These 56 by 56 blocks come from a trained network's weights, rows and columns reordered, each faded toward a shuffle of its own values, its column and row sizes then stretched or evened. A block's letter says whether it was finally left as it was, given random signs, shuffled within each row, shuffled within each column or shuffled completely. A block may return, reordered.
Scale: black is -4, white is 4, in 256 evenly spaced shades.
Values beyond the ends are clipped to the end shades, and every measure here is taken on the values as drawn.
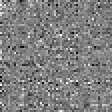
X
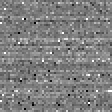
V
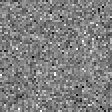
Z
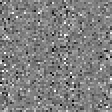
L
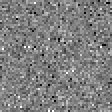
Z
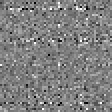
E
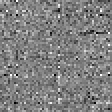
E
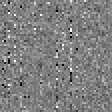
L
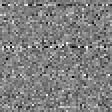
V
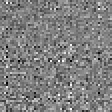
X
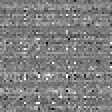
X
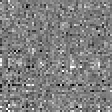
X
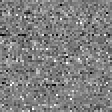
V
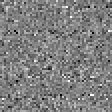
V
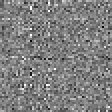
X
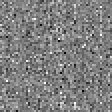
L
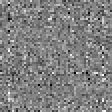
E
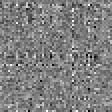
X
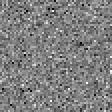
Z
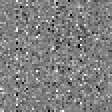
L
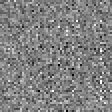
E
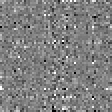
E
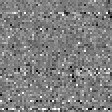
V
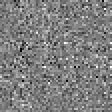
E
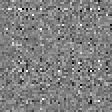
E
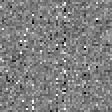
L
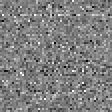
V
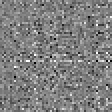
X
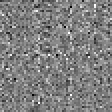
X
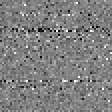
V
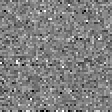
V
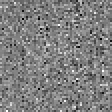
L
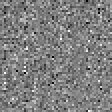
L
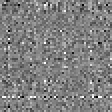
X
